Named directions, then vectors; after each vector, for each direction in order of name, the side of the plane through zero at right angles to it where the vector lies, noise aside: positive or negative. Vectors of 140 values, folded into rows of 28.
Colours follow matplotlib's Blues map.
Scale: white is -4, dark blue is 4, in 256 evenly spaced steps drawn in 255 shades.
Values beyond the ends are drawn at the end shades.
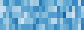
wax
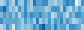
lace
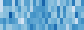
positive, positive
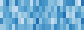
positive, positive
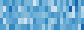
negative, positive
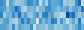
negative, negative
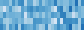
negative, positive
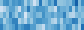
negative, positive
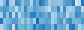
positive, positive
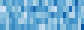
negative, positive
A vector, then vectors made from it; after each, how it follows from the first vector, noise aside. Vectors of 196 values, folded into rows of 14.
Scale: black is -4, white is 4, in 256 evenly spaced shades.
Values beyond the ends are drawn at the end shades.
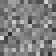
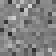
wrapped around, negated, partly zeroed.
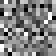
reversed, negated, scaled up.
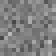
negated, shrunk.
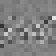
reversed, partly zeroed.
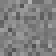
wrapped around, negated, shrunk.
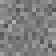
wrapped around, negated, shrunk.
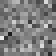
copied.
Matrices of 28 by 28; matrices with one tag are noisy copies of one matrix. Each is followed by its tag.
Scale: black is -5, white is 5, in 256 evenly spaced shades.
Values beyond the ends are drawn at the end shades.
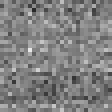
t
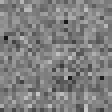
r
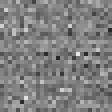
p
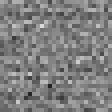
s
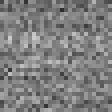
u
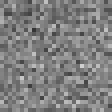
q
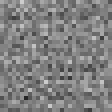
s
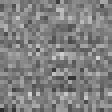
r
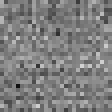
q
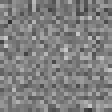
q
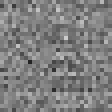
r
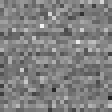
p
